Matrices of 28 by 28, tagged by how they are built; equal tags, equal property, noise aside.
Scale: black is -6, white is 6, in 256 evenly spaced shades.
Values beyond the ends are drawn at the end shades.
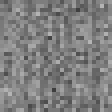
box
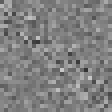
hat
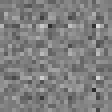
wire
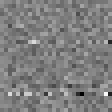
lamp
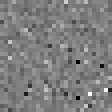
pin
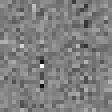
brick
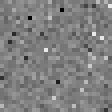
pin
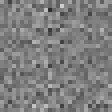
wire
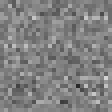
lamp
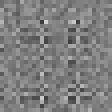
wire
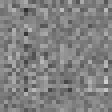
wire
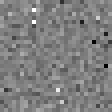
pin
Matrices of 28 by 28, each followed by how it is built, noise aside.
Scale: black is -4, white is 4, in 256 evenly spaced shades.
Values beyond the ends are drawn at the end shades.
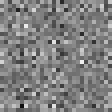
low rank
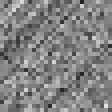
Hankel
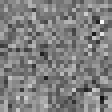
low rank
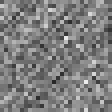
Hankel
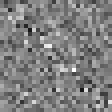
banded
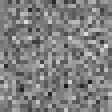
noise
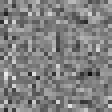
low rank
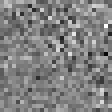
upper triangular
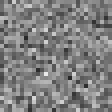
noise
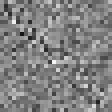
banded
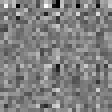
low rank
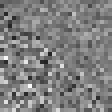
lower triangular
